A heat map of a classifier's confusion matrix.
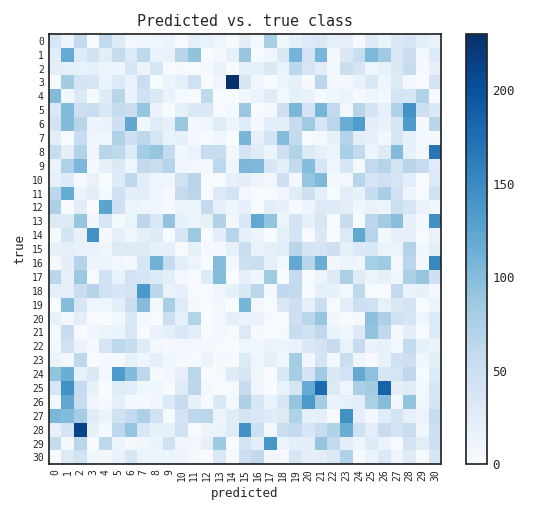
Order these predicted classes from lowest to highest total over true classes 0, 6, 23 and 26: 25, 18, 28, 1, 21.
18, 25, 21, 1, 28
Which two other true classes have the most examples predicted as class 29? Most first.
17, 4
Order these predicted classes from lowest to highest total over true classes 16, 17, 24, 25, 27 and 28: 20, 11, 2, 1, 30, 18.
18, 11, 20, 30, 1, 2
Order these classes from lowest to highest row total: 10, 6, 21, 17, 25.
21, 10, 17, 25, 6
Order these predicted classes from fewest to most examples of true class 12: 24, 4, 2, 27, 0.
24, 2, 27, 0, 4
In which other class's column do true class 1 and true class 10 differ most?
19
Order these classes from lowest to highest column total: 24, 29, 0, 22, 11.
29, 22, 11, 0, 24
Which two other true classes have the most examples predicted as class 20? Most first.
26, 25
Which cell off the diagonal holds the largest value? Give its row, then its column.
3, 14
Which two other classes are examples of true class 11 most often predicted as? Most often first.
1, 26
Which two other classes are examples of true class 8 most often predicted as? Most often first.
30, 27
